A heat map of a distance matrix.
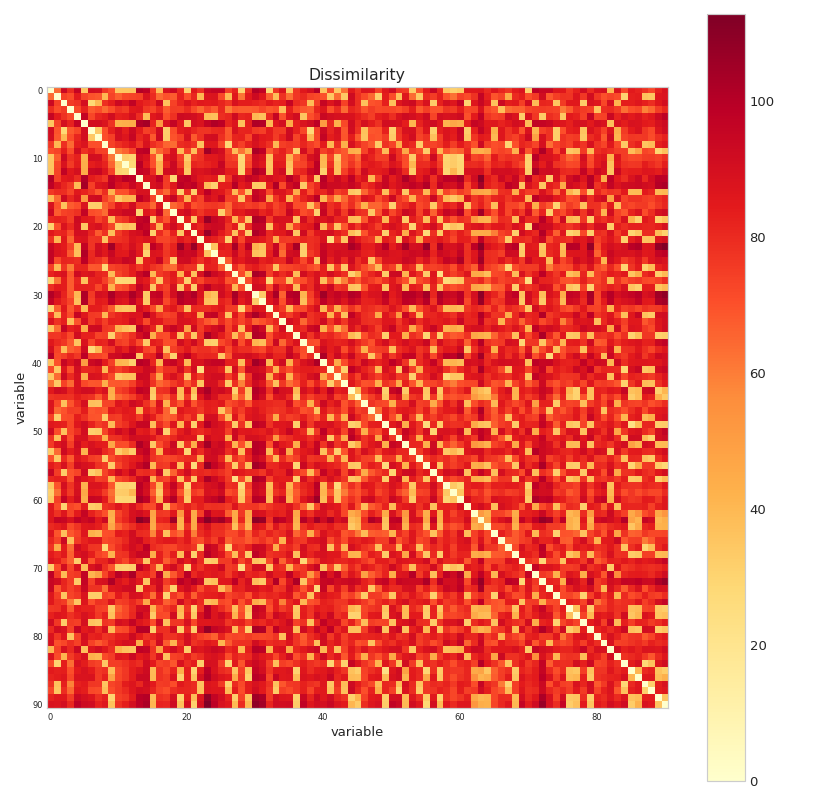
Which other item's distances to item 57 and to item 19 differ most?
27
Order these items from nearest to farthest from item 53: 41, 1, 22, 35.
35, 1, 41, 22
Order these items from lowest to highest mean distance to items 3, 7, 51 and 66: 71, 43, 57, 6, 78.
43, 6, 78, 71, 57
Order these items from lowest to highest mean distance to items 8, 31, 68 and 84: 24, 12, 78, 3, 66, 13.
3, 66, 24, 78, 13, 12
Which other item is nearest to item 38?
6
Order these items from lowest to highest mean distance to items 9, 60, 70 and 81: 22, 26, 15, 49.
15, 49, 26, 22
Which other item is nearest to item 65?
74
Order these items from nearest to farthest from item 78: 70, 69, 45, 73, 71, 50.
50, 71, 45, 69, 73, 70
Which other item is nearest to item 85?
49
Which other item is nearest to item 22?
41
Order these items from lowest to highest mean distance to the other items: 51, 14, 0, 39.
0, 51, 39, 14
